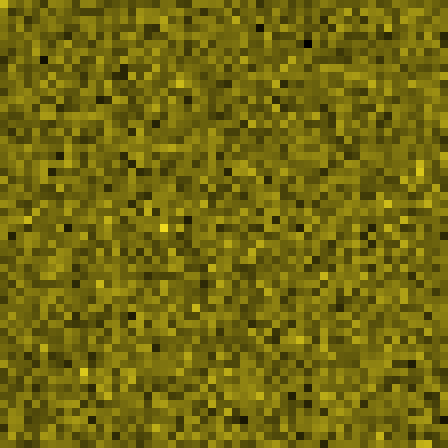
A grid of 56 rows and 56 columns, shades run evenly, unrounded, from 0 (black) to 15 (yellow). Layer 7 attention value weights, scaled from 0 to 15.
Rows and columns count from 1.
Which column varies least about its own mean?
3
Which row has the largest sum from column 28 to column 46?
50
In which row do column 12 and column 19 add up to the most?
27
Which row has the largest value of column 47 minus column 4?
11
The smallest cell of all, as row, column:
6, 39
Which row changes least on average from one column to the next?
19
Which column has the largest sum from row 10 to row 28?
54
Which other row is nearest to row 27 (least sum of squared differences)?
10
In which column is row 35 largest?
41
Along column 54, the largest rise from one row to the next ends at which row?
56
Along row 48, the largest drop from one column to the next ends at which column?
18
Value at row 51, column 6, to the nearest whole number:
5
